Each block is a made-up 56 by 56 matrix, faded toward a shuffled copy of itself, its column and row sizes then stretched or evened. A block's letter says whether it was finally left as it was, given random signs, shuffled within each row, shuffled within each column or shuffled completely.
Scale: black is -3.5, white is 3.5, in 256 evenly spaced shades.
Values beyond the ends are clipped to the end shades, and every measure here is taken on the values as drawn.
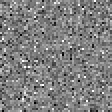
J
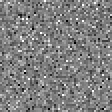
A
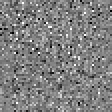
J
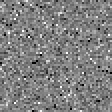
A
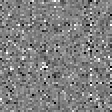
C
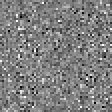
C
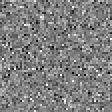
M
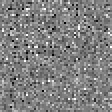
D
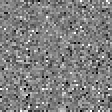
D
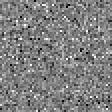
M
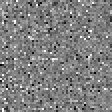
D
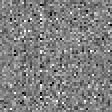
C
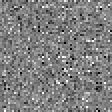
C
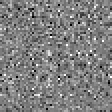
C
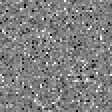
A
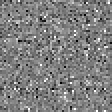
D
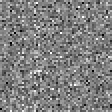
D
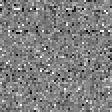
M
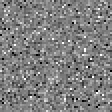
A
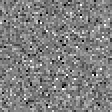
A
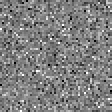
A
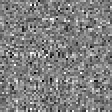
C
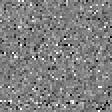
M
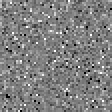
A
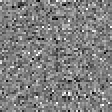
C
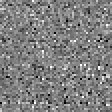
D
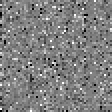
J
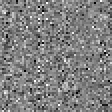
J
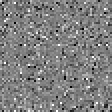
C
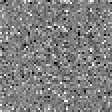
C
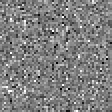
J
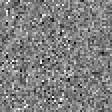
J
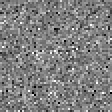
M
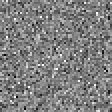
A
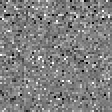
M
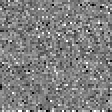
M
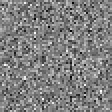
J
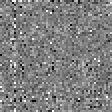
D
